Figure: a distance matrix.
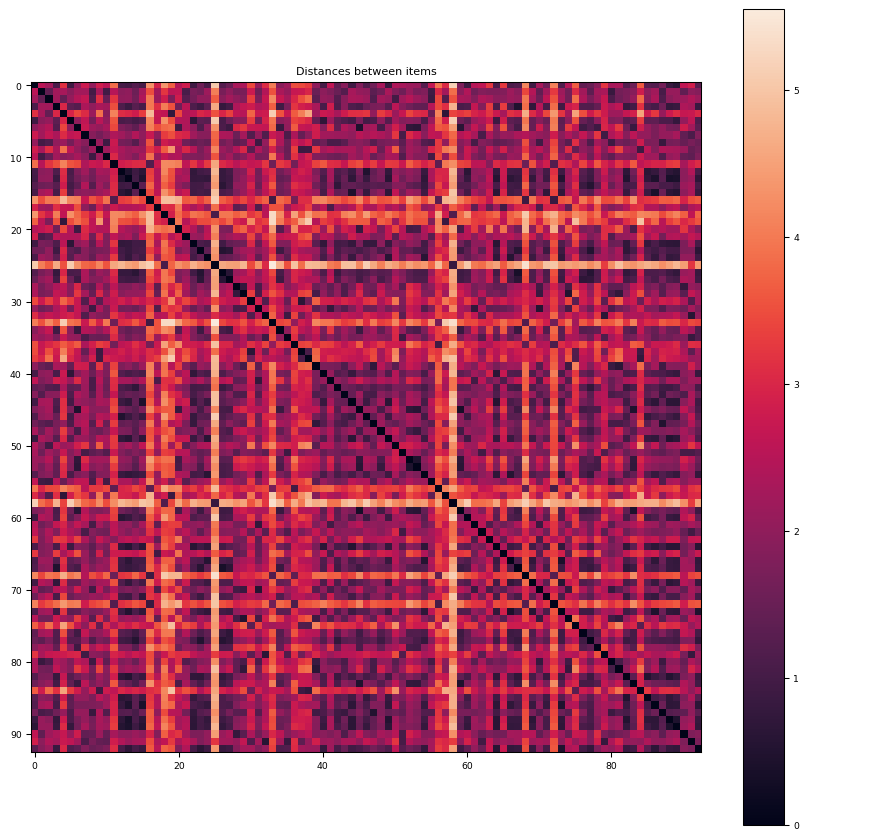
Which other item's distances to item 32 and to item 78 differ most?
79
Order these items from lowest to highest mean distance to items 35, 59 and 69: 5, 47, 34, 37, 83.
83, 34, 5, 47, 37
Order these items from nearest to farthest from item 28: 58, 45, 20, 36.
36, 45, 20, 58
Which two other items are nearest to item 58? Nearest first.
25, 18
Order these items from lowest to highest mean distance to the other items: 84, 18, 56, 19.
84, 56, 19, 18
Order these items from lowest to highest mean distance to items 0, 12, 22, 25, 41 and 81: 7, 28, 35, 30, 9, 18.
28, 35, 7, 9, 30, 18
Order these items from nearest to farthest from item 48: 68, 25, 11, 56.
11, 56, 68, 25
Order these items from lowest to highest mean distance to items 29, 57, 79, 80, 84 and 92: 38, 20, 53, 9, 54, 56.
54, 9, 53, 38, 20, 56
